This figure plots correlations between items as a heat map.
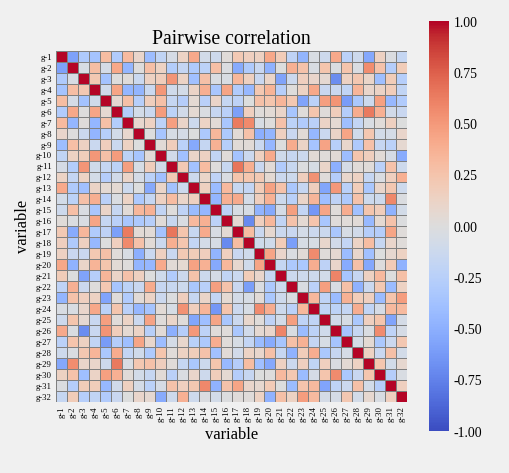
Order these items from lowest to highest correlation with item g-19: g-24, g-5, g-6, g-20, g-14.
g-6, g-14, g-5, g-20, g-24
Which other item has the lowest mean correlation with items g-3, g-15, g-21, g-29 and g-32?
g-20
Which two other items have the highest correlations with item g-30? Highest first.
g-26, g-5
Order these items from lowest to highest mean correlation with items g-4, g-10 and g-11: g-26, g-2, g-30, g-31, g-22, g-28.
g-26, g-22, g-30, g-2, g-31, g-28
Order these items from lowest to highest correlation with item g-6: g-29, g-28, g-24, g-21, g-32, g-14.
g-32, g-14, g-21, g-24, g-28, g-29
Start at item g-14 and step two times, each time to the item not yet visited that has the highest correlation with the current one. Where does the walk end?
g-17
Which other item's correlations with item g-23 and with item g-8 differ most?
g-24
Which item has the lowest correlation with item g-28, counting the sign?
g-22
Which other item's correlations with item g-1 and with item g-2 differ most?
g-29
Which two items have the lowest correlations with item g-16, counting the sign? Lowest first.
g-18, g-29
